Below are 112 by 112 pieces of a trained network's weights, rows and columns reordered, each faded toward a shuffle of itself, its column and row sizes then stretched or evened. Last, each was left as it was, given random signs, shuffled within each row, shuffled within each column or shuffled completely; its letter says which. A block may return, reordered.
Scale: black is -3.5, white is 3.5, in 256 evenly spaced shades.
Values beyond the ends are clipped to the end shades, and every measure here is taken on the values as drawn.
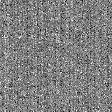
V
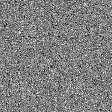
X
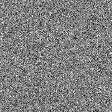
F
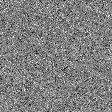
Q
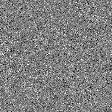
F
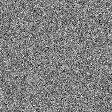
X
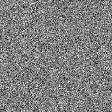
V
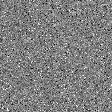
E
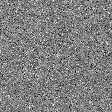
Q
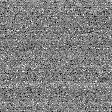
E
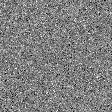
Q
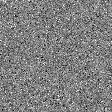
Q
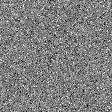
Q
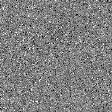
F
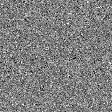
E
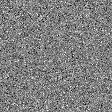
E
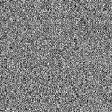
V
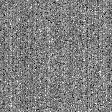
X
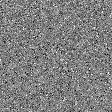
Q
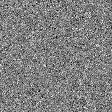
E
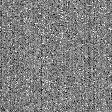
X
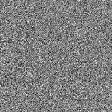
V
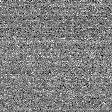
E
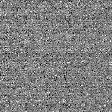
V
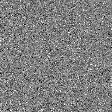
F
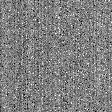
X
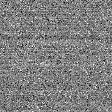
V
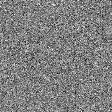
F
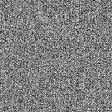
V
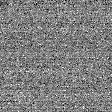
E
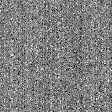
V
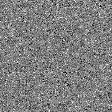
F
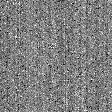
X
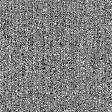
V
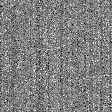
X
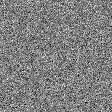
Q
